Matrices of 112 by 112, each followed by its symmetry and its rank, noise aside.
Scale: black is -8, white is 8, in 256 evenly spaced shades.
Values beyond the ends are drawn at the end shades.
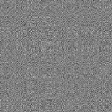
symmetric, rank eight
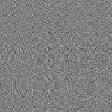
no symmetry, rank eight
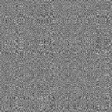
antisymmetric, rank six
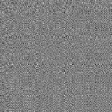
antisymmetric, rank eight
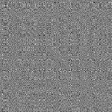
antisymmetric, rank eight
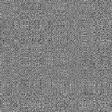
no symmetry, rank seven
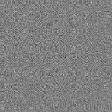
no symmetry, rank seven
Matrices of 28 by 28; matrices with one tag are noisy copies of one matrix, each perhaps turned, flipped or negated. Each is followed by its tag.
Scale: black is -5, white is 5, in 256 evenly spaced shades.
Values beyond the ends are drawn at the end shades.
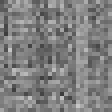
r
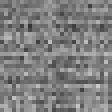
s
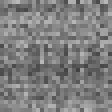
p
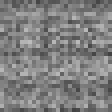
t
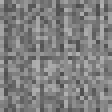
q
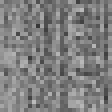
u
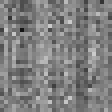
r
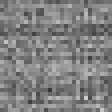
r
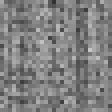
r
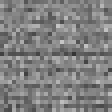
s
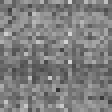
p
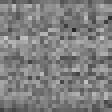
t
